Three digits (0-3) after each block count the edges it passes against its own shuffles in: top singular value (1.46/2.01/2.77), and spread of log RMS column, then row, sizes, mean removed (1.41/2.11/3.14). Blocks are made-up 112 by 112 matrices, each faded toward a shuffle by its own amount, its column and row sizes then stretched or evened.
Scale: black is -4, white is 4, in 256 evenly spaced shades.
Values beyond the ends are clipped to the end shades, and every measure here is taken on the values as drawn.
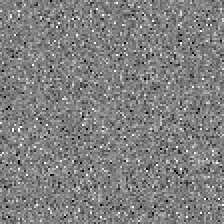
1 0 1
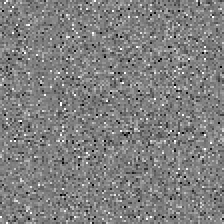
1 1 1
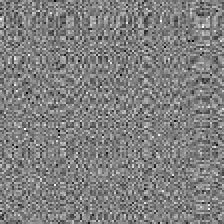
3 1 0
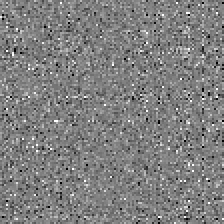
1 2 1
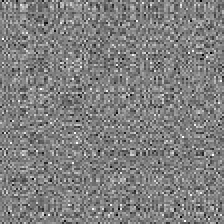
3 0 2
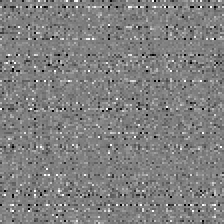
2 1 3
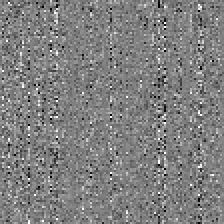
1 3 0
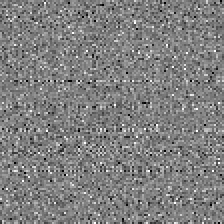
2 0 2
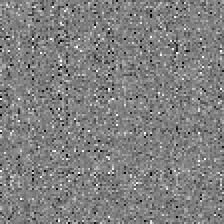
1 2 1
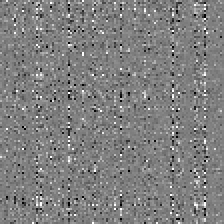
2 3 2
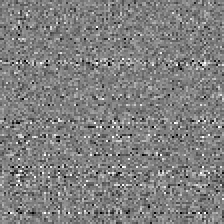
1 1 3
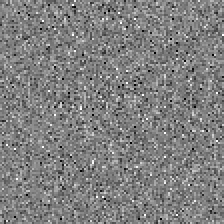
1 1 0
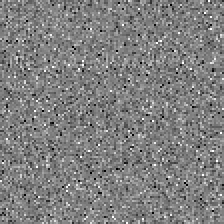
1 0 0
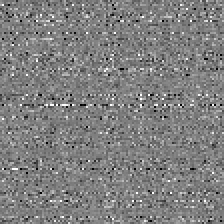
0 1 3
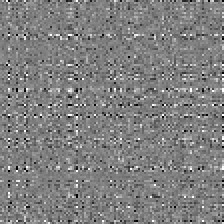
3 2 3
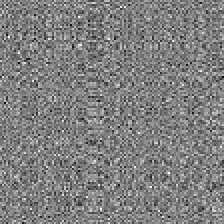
3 1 1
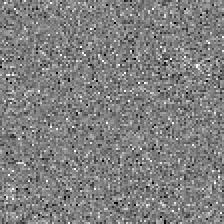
1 0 1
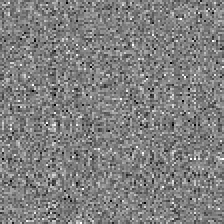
2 1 1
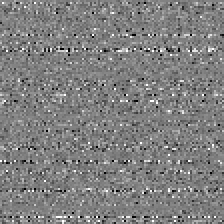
2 0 3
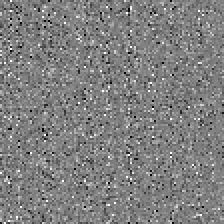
1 2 0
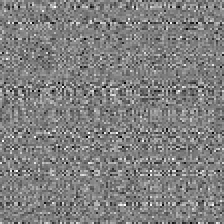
3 0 3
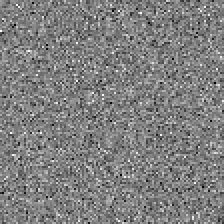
2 0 0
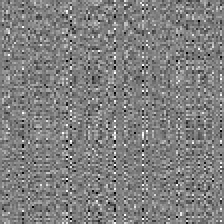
3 3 0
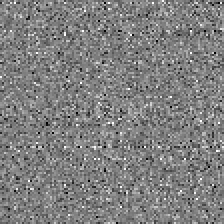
1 1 2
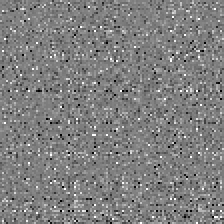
2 1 2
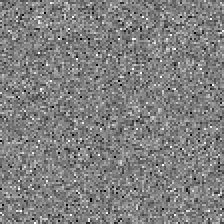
0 0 1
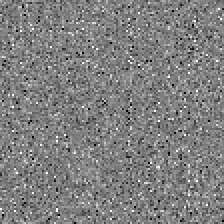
1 1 0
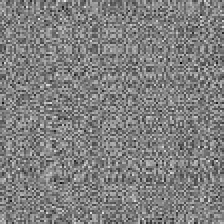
3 0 0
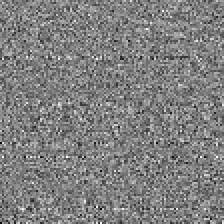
2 0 2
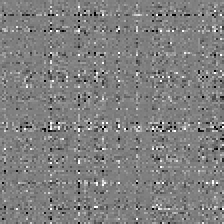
1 3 3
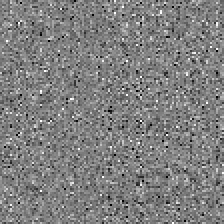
2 2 0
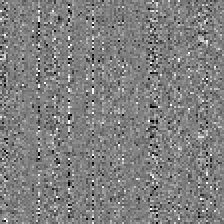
2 3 0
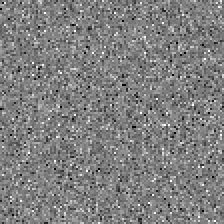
1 0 0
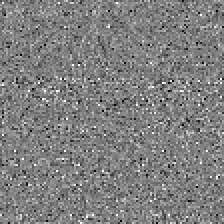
0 0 2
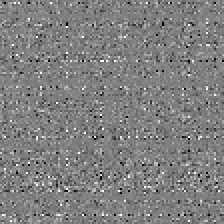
0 2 3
